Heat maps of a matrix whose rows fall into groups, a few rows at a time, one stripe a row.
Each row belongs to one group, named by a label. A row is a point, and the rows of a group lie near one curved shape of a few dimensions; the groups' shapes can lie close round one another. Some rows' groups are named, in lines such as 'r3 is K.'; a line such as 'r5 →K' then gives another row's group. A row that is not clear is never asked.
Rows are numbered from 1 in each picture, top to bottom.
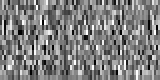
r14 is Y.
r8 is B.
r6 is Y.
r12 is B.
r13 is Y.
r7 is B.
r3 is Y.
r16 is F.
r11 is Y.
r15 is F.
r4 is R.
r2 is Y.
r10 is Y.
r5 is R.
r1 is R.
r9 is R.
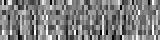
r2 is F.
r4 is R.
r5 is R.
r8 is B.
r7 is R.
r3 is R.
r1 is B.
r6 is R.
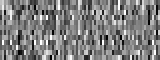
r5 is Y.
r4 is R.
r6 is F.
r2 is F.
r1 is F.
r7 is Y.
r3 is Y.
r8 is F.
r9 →R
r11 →B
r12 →B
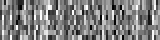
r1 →B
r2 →B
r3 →R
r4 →R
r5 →B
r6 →Y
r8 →R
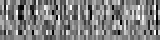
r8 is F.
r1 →F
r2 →B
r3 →Y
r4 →B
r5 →F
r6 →Y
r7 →Y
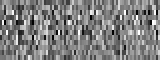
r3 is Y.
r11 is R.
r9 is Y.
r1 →F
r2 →B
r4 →Y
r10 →R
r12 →Y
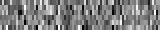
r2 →B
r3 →B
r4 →Y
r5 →Y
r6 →B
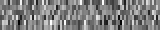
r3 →B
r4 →Y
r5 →F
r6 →F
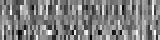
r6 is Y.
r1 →B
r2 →R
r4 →F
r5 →F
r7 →B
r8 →Y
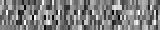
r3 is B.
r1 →B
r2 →Y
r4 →Y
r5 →B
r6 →F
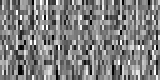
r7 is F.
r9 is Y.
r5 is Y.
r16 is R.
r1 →R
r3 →Y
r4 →R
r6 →R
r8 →Y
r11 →B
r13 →F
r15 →B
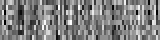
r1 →Y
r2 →B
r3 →Y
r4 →B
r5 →B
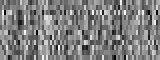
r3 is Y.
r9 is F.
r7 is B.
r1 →R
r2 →R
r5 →B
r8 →B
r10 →B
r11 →B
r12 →R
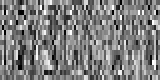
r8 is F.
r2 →R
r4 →Y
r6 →R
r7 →B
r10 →F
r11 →Y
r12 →Y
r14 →B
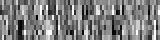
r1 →Y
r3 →R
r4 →B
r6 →B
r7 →B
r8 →B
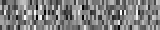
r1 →R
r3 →Y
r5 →F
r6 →F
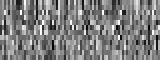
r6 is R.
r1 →B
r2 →B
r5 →B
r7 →R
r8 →F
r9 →Y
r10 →Y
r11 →Y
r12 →F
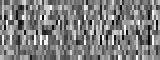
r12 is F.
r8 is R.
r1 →R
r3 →B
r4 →R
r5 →B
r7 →Y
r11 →Y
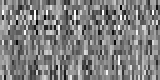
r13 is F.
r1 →Y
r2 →F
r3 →R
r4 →Y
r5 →R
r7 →B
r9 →B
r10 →F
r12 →F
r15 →F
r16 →B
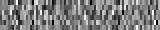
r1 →Y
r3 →R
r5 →Y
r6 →F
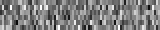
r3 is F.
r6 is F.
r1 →R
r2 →R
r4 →Y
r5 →B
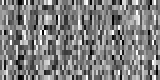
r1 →B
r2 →Y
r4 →B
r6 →F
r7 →R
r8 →B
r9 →R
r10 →Y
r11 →Y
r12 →B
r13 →B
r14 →Y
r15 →F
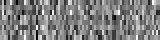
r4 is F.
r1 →B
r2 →F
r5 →R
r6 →Y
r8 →B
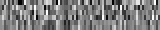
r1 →B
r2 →Y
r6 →Y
